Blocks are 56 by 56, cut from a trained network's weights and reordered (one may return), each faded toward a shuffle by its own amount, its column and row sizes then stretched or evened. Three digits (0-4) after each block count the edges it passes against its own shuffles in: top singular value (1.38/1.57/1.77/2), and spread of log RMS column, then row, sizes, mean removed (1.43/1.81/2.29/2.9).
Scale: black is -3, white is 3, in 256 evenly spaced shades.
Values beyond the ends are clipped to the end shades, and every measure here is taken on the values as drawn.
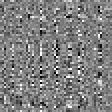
4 4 2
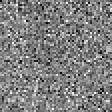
0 1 1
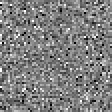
0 2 0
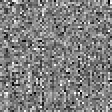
1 2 1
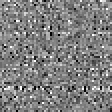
1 1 3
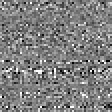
1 0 4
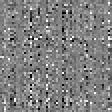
1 4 1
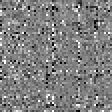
2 3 3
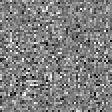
1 2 2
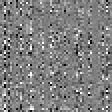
1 4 2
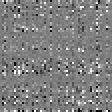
1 4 4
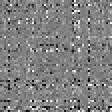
2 3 4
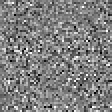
0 1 2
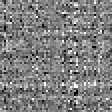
2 3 0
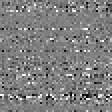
1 2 4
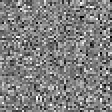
2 2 1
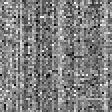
4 0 1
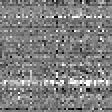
4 2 4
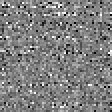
0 1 3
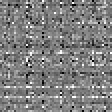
3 3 3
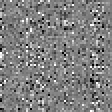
0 4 1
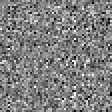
1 2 1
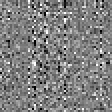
2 4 1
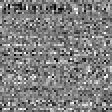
3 1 4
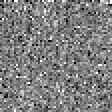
0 0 0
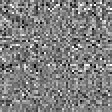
3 0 3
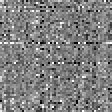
2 1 3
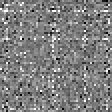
1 2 1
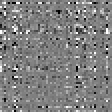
0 4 4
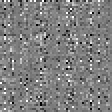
1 4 2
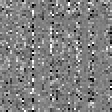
0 4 1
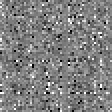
0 3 1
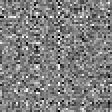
3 2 2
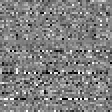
3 0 4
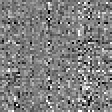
2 4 2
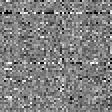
4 2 3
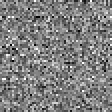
1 0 2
